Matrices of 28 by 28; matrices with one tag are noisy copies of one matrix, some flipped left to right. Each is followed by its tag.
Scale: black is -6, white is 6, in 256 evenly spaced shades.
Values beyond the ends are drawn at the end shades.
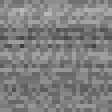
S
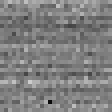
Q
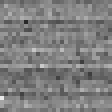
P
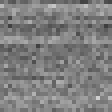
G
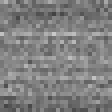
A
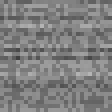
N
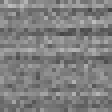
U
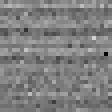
U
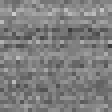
S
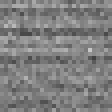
U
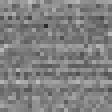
Q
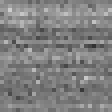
S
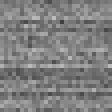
P
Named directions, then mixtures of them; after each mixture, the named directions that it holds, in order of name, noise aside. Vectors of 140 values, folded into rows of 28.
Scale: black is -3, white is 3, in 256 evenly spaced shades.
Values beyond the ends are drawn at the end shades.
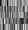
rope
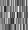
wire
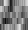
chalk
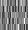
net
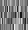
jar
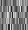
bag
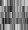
chalk, rope.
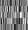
jar.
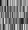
rope.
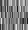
bag, jar, rope.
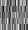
net.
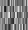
wire.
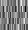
net.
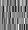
net.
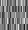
net.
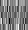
jar, net, rope.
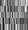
bag, chalk, rope.
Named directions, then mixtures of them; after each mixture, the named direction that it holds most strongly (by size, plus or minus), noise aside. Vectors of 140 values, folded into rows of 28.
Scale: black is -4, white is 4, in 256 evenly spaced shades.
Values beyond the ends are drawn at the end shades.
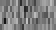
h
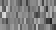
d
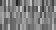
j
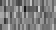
j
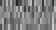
j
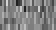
j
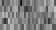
h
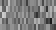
d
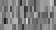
h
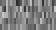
j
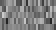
d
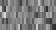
d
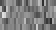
d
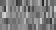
d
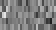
d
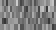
h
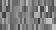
d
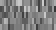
j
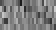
d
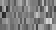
d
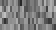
d
